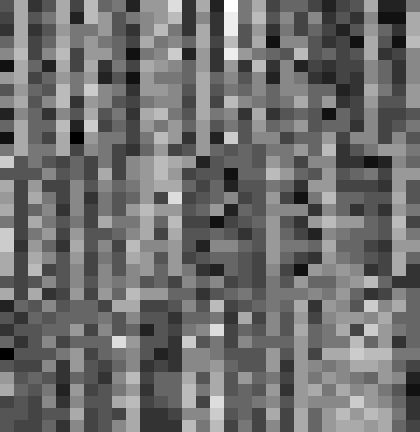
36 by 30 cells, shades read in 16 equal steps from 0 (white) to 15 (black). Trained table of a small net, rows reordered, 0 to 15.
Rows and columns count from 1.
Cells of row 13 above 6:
22
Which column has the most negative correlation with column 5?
10
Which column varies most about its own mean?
17
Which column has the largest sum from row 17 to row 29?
2
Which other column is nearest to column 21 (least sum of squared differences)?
30
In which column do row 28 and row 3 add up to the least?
27
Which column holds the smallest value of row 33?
14
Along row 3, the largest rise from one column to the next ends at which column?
18
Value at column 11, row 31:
12
